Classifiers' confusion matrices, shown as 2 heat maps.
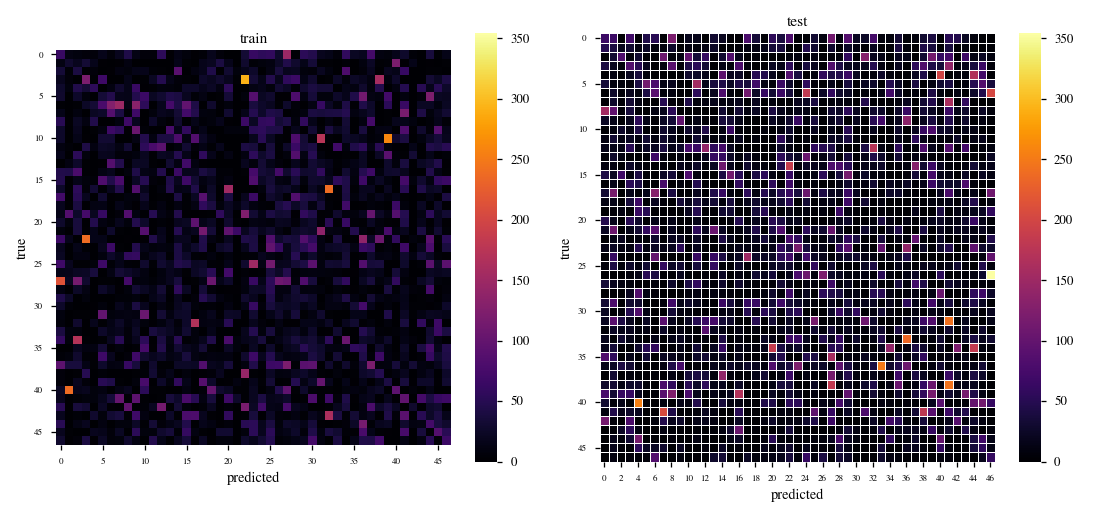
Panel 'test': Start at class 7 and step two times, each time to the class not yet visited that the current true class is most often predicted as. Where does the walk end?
38
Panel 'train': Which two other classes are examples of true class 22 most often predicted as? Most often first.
3, 36
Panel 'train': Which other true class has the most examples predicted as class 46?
25
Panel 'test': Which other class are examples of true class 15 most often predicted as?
29
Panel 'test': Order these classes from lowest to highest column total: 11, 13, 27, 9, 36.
9, 13, 36, 11, 27
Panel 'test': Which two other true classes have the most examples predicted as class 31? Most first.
2, 41
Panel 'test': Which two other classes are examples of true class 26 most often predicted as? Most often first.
46, 24
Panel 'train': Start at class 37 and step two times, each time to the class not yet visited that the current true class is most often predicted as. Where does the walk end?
0
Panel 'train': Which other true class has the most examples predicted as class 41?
7
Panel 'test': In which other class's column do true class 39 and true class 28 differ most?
16
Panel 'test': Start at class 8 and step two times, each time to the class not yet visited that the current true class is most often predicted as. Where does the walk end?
27
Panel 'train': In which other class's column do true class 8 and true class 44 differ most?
36
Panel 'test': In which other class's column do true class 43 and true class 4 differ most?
40
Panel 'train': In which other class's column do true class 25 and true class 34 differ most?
2
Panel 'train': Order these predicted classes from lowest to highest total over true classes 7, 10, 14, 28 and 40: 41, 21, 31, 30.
21, 30, 41, 31
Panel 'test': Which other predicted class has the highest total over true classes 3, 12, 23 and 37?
41
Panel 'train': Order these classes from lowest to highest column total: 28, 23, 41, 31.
31, 28, 41, 23
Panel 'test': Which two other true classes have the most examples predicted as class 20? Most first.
34, 36
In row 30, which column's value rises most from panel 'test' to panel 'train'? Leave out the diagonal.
36
